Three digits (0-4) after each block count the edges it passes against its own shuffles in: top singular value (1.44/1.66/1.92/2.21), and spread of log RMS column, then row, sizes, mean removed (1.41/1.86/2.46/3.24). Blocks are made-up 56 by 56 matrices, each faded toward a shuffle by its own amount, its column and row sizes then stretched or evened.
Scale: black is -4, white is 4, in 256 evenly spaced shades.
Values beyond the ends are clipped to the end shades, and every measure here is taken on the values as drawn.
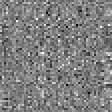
3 1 1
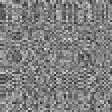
4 1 2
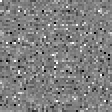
2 1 2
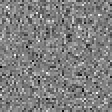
3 0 0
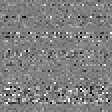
2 0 4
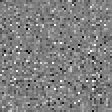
1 1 1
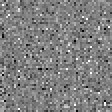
0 1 0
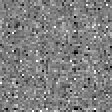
2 1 1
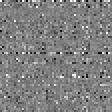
3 1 3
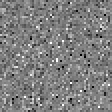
1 1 0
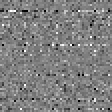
2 1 3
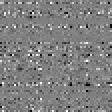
0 2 4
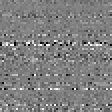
2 0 4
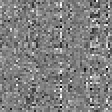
3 3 0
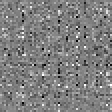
0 3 2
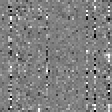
4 3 1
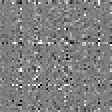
3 3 2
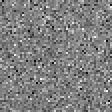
0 0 0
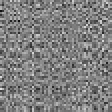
4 3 1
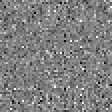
0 1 1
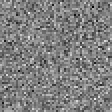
2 0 0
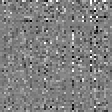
1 3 2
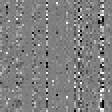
4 4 0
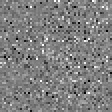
1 1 2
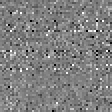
3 1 2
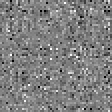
3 2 1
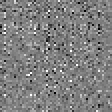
3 2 1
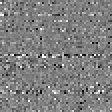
2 0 3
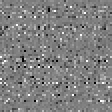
2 0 3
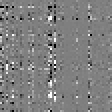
2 4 2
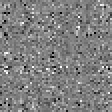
0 2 2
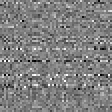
4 0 3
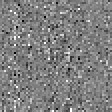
1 2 0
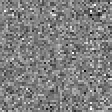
1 1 0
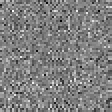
3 0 1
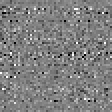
1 1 3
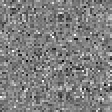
2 0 1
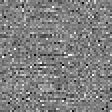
3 0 1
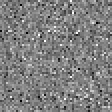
1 0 1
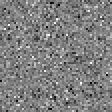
1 0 0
